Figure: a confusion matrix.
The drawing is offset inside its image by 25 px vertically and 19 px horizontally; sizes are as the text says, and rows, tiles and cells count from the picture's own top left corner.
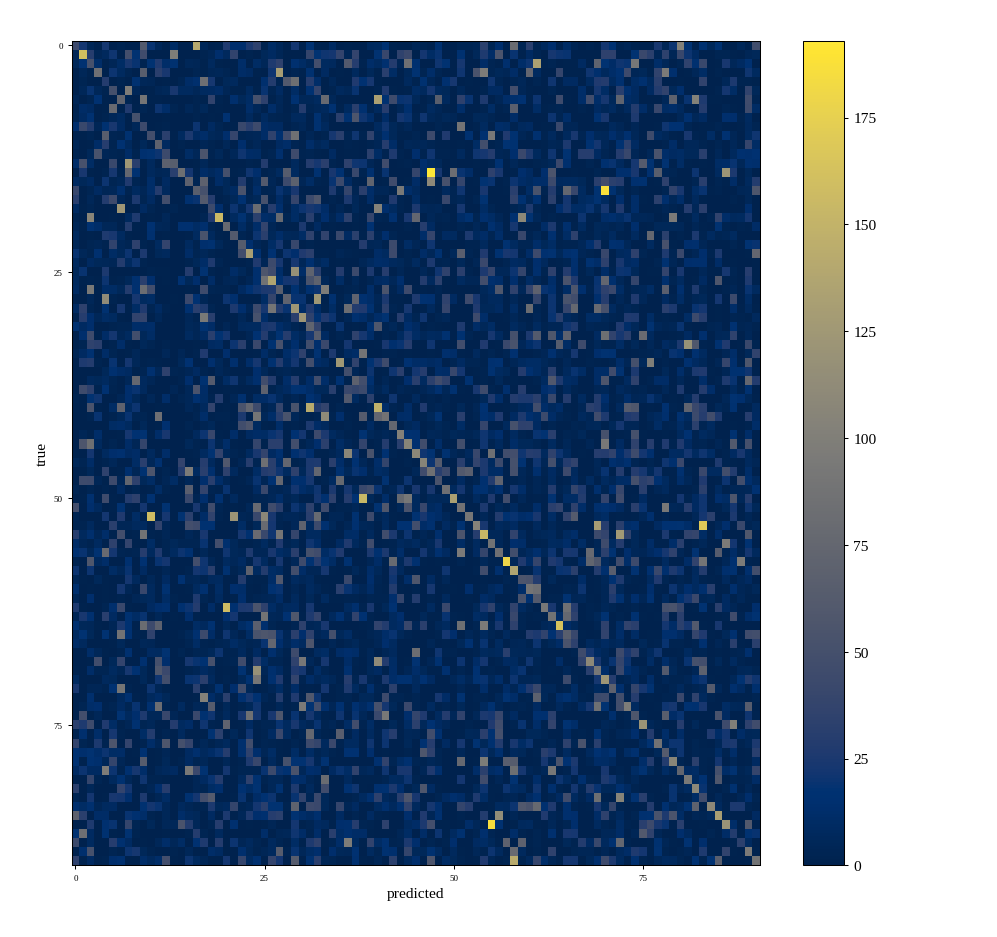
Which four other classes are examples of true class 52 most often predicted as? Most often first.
10, 21, 25, 32
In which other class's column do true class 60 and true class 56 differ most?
51
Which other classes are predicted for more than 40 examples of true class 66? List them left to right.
26, 31, 65
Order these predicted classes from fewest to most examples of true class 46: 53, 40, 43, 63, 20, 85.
43, 40, 85, 53, 63, 20
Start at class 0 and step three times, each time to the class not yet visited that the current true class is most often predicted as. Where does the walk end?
24
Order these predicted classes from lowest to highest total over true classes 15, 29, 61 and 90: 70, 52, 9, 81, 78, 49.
52, 81, 9, 78, 49, 70
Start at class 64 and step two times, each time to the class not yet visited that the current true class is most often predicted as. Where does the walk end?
72
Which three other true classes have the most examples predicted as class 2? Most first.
19, 27, 44
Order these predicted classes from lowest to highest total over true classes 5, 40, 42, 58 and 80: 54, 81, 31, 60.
60, 81, 54, 31
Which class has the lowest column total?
13
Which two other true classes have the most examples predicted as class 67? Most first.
77, 33
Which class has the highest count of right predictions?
57
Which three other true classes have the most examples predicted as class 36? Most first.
45, 88, 29
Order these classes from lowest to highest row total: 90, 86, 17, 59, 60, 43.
59, 60, 43, 17, 86, 90
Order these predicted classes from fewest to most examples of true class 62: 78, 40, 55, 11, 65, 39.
40, 11, 39, 55, 78, 65
